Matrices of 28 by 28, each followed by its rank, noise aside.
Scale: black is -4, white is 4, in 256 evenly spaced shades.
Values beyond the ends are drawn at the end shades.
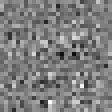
five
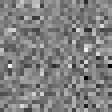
six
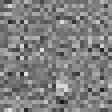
five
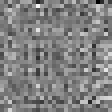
four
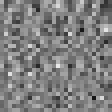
four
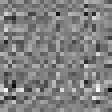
three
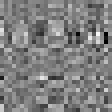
two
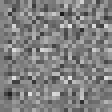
five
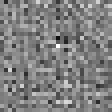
six
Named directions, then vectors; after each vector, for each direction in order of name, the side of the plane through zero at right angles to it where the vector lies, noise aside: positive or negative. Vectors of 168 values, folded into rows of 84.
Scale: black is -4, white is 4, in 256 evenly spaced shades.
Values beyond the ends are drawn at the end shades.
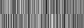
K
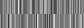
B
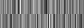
negative, positive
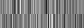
negative, positive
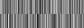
negative, negative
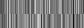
positive, positive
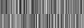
positive, negative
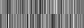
negative, negative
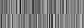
positive, negative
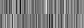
positive, negative
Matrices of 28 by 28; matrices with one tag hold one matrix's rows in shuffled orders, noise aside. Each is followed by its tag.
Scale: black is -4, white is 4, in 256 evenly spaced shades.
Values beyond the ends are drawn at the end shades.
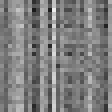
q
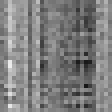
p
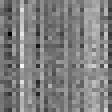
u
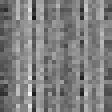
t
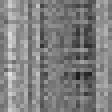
p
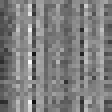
t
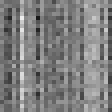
u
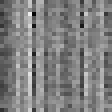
t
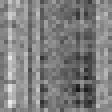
p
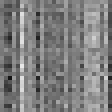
u
